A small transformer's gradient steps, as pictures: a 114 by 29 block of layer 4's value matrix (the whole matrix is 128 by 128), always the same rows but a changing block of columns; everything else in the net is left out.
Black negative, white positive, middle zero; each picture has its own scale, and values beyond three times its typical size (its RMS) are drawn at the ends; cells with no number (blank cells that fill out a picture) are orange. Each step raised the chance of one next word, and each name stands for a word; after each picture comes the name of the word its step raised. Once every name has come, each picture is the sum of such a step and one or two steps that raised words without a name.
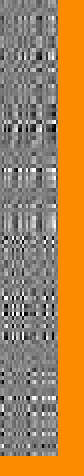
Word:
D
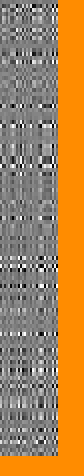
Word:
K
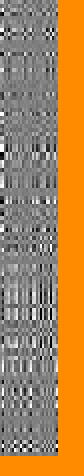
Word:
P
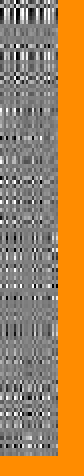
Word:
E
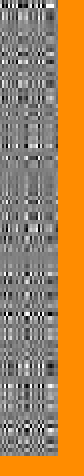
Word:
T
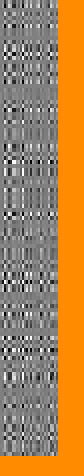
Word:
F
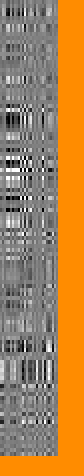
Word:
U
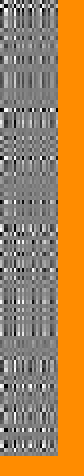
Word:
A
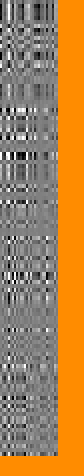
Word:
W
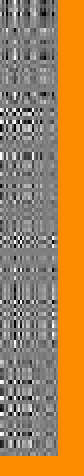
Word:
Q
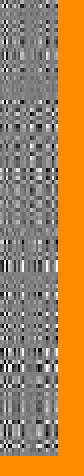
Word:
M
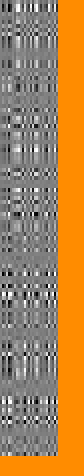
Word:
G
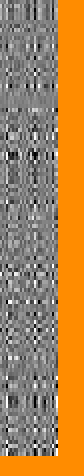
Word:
W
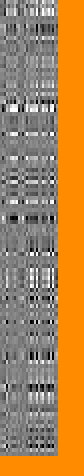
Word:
A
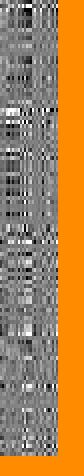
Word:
A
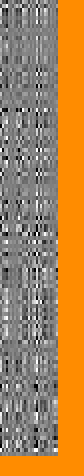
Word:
A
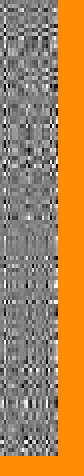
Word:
K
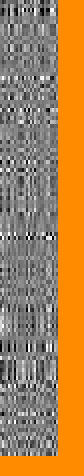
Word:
U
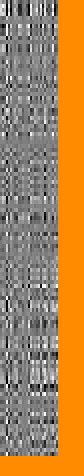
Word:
U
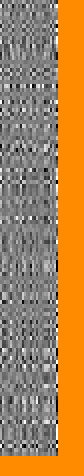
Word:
M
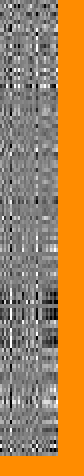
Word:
P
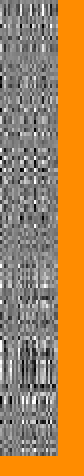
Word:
U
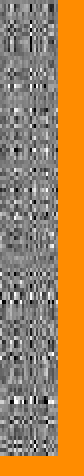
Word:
G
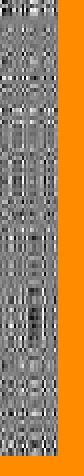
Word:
P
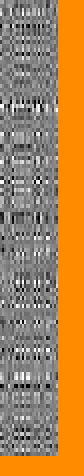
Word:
F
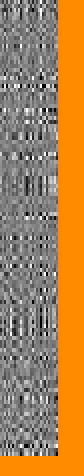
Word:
W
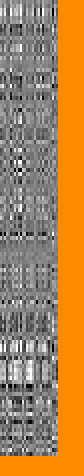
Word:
U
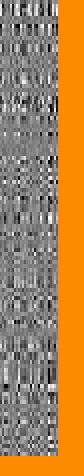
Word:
U
